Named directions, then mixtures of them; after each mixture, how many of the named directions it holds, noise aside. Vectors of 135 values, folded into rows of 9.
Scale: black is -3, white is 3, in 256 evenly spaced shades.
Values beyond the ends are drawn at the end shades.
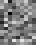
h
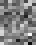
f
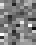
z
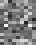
three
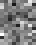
two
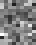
two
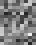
one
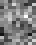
two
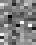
one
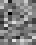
one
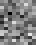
two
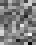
one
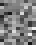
three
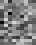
one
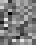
one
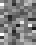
one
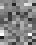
three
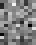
two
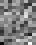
one
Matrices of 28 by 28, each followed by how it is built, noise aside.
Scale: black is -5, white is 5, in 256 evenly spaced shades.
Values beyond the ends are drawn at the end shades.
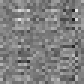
low rank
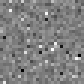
sparse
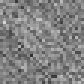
Toeplitz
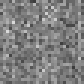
blocks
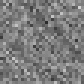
Toeplitz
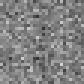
repeating rows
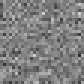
low rank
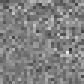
upper triangular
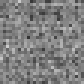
blocks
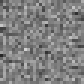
repeating rows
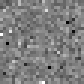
sparse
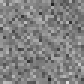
Toeplitz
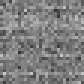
blocks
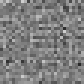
low rank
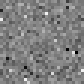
sparse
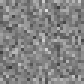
repeating rows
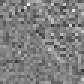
upper triangular
